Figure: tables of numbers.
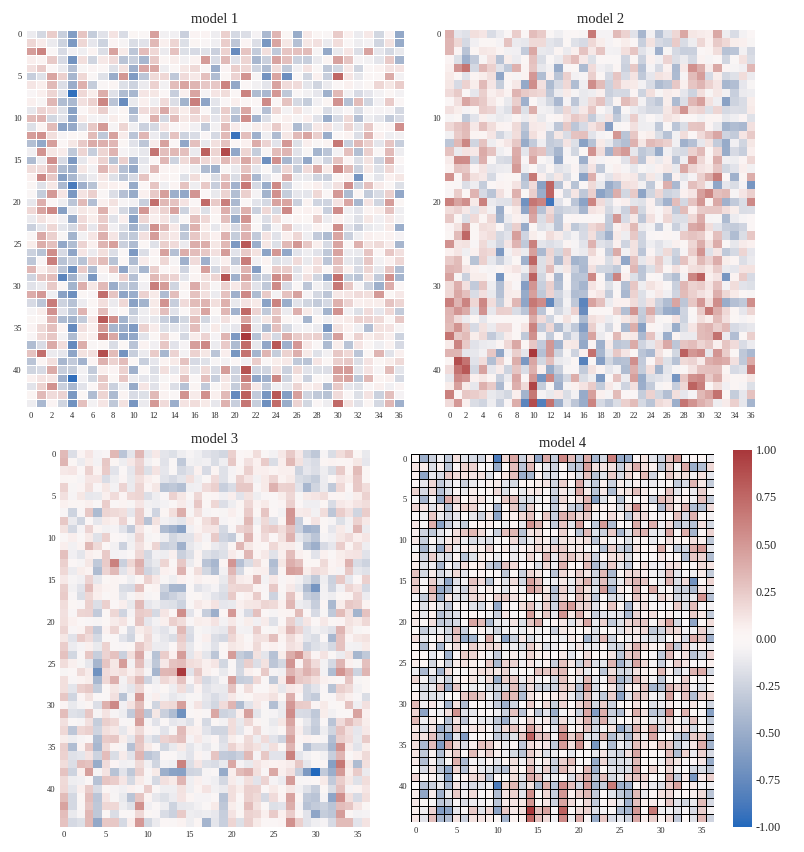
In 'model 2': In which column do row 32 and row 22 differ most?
12
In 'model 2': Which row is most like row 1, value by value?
34
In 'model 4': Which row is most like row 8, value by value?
16
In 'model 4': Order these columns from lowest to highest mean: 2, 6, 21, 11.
6, 11, 2, 21
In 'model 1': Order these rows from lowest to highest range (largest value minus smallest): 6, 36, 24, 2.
24, 6, 2, 36
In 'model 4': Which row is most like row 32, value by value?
30
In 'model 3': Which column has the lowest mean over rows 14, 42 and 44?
4
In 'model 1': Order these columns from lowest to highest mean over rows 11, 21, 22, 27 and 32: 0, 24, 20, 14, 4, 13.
4, 20, 0, 14, 24, 13
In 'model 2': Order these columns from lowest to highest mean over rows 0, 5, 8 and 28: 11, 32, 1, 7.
11, 7, 1, 32
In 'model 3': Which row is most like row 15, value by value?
40
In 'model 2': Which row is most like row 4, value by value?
15
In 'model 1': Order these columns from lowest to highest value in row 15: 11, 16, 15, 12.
11, 12, 15, 16
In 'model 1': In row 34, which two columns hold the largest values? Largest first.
7, 8
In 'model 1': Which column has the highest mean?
21
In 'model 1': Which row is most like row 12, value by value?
2
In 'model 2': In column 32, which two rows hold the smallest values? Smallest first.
18, 13
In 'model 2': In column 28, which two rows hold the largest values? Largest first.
38, 44
